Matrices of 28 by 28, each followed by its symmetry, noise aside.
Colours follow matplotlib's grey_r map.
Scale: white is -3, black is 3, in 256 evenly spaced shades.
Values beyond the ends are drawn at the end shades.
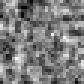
no symmetry.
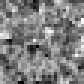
antisymmetric.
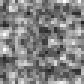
mirrored top to bottom.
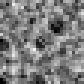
symmetric across the other diagonal.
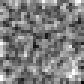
symmetric.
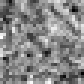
symmetric across the other diagonal.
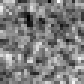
no symmetry.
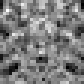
mirrored left to right.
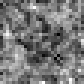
symmetric.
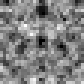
mirrored left to right.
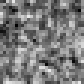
no symmetry.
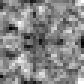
mirrored top to bottom.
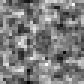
mirrored top to bottom.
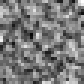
symmetric across the other diagonal.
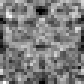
mirrored left to right.
